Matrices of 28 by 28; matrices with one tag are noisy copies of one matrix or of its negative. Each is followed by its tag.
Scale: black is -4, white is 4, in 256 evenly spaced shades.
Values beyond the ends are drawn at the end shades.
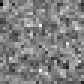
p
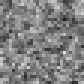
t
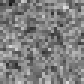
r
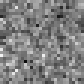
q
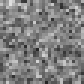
r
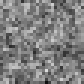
r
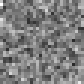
p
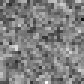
r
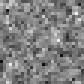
r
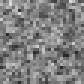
r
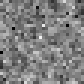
t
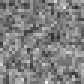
r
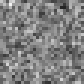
r
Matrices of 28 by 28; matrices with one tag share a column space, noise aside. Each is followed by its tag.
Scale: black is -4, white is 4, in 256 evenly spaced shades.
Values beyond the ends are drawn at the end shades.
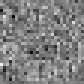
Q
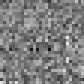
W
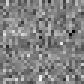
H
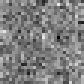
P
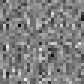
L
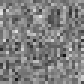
Q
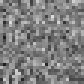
P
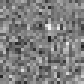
W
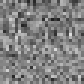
H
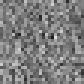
P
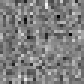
P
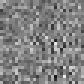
W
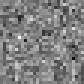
Q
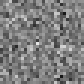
L
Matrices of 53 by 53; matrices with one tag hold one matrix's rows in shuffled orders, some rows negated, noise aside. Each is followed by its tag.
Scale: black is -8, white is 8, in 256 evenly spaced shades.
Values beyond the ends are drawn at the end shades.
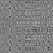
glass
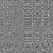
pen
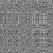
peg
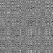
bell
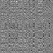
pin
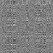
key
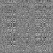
key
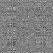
key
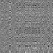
glass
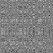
pin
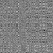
peg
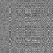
glass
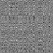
pin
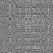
glass
